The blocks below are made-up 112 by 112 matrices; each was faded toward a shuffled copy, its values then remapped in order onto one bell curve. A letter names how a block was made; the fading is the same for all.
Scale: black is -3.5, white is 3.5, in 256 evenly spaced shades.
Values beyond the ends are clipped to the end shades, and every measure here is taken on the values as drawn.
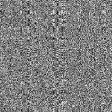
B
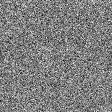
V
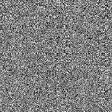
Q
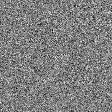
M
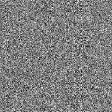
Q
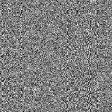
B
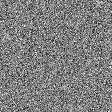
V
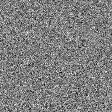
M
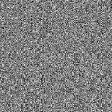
B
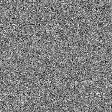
M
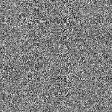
Q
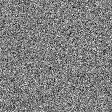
V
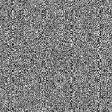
B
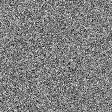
V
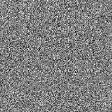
Q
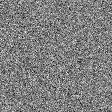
V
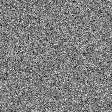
V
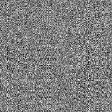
B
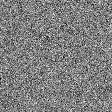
V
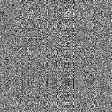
B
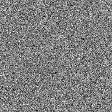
M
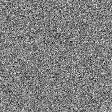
M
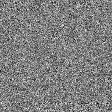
M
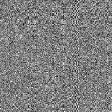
B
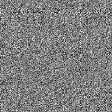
Q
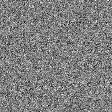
M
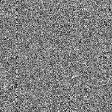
Q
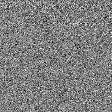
M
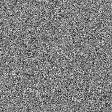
M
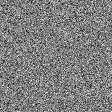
V
